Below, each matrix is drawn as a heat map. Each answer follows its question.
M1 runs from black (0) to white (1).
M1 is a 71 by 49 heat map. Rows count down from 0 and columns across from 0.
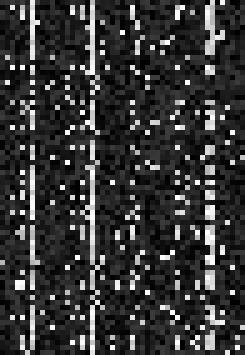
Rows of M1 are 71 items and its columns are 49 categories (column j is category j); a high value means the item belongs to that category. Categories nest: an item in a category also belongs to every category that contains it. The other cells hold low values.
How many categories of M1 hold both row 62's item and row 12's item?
1
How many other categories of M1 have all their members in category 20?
5
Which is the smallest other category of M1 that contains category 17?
27
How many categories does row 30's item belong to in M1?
5
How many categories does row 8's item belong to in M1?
8
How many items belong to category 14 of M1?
11
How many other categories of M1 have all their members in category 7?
1
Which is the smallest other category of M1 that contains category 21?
2
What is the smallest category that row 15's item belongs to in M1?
29
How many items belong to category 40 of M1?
3
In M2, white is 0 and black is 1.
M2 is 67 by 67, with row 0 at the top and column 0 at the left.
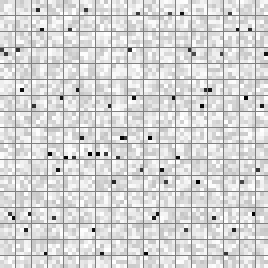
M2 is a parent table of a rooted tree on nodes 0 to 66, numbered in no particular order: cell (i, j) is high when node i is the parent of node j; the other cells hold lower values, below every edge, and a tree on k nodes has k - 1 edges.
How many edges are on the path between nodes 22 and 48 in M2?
4
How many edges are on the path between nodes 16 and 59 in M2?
4
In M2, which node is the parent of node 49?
45
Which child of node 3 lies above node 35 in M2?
42
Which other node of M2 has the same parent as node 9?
21
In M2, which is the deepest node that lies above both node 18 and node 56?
53
